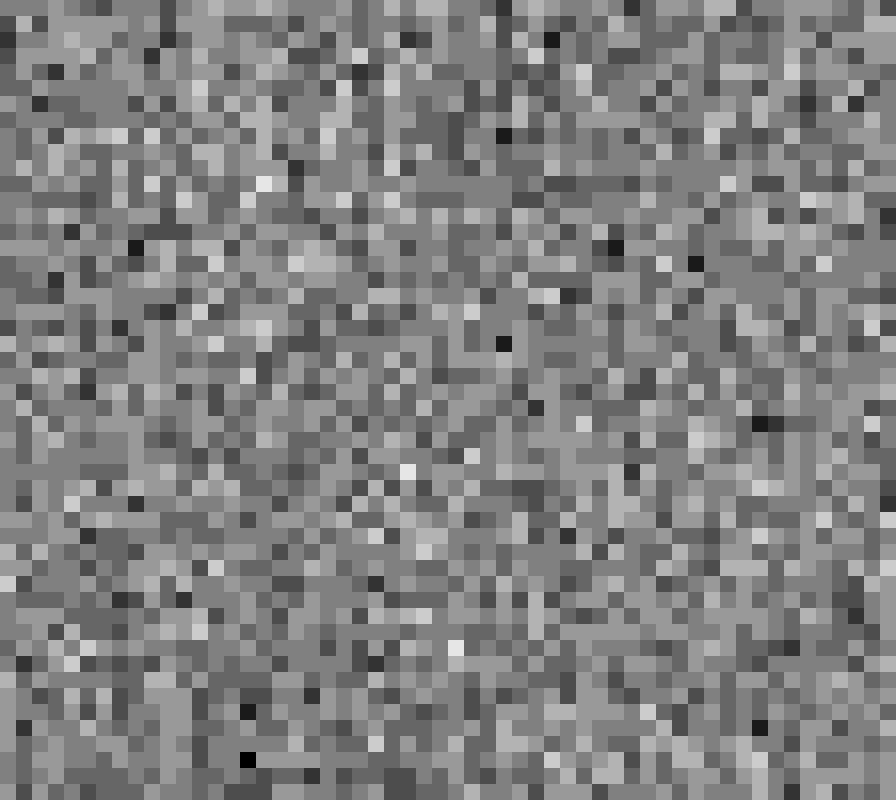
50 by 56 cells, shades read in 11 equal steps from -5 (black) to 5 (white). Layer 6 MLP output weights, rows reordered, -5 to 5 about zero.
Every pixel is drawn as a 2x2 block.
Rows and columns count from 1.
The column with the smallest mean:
6
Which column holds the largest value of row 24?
16
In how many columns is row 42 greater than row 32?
15
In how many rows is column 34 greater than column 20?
20
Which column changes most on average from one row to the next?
48
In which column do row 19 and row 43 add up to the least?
36
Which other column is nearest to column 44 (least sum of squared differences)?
3
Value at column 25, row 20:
0
